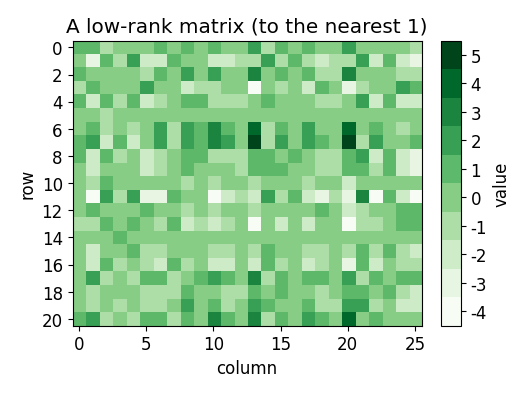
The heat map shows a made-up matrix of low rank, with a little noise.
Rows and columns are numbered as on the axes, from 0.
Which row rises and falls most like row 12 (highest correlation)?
3
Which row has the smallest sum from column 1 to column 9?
11
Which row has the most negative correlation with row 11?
17
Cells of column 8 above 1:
4
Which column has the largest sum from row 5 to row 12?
13
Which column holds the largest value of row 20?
20
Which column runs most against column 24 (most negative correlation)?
21
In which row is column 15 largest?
7
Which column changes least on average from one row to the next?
16
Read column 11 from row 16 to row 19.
-2 1 -1 -1
